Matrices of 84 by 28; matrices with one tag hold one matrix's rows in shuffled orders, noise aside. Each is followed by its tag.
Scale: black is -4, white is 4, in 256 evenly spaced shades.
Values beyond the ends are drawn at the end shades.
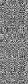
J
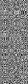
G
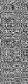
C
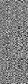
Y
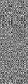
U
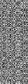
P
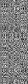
G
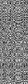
P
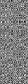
U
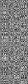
G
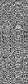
P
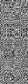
C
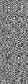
Y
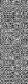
C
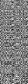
C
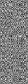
U
